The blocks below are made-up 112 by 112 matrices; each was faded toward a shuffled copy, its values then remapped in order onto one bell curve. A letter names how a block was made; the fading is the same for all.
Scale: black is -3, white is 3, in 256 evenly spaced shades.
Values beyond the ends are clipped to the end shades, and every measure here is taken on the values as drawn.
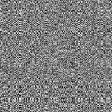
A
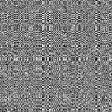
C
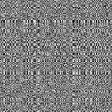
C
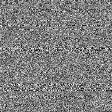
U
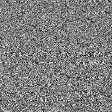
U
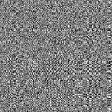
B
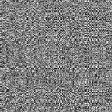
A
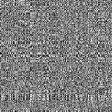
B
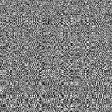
B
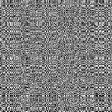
C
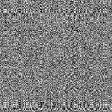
B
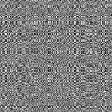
C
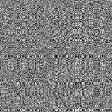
A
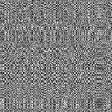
C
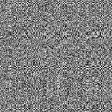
A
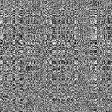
A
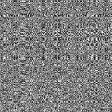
B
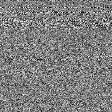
U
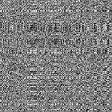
B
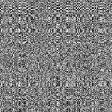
A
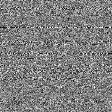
U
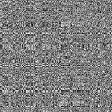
B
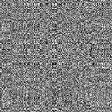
A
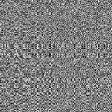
A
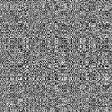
A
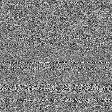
U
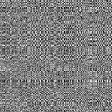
C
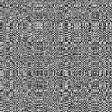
C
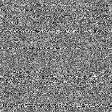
U
